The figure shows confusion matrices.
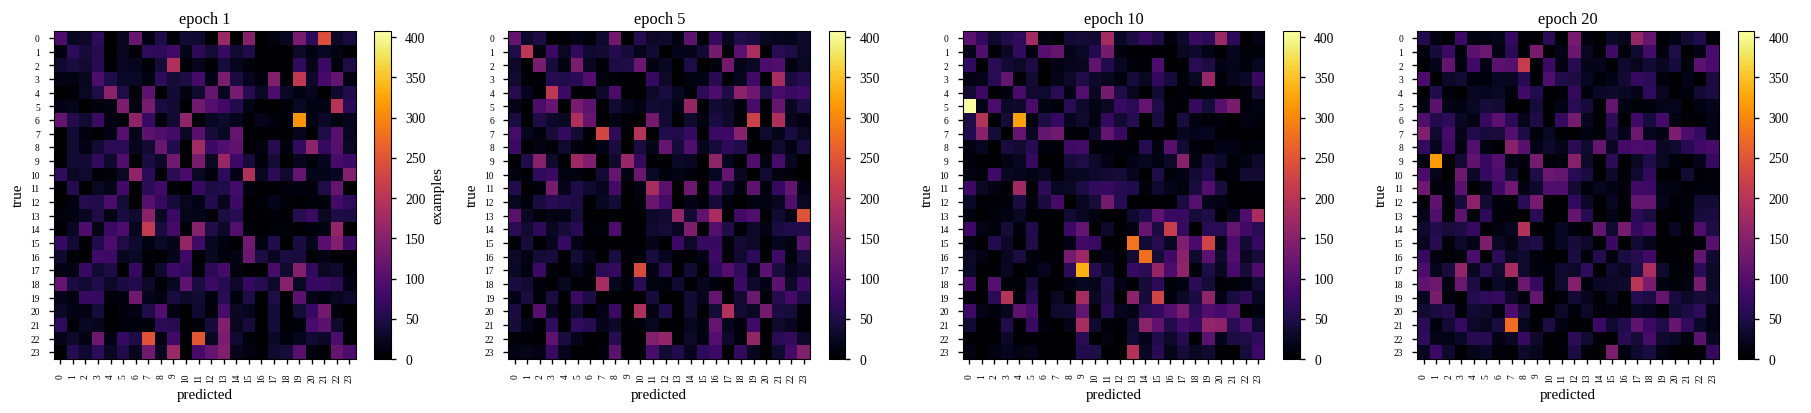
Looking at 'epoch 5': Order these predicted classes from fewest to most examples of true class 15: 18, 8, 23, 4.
8, 18, 4, 23
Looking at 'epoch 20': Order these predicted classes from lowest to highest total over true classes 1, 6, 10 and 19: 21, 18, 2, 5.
21, 2, 18, 5
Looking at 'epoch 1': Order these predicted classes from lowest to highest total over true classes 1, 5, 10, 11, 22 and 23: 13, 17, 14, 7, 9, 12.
17, 14, 12, 9, 13, 7
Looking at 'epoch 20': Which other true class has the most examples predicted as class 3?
17
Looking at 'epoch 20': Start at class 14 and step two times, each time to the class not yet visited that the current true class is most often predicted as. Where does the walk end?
7
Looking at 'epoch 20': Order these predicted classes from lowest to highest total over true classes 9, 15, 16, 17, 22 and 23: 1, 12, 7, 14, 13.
14, 13, 7, 12, 1
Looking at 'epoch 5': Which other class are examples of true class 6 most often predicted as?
19
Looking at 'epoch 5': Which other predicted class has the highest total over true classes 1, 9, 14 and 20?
16
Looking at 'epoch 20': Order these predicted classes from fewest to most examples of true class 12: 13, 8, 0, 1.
0, 13, 8, 1
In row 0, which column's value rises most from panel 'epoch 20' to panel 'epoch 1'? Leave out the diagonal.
21
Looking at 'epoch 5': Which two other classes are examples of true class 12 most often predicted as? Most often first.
11, 22
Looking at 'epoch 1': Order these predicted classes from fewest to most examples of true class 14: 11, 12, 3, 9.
3, 12, 9, 11
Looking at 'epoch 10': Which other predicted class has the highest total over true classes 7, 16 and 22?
14
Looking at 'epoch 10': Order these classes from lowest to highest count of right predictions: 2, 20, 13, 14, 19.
13, 2, 20, 14, 19
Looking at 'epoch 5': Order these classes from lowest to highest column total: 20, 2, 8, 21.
20, 2, 8, 21
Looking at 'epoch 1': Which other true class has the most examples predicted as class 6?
10
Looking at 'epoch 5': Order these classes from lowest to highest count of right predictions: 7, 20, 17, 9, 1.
17, 20, 9, 1, 7
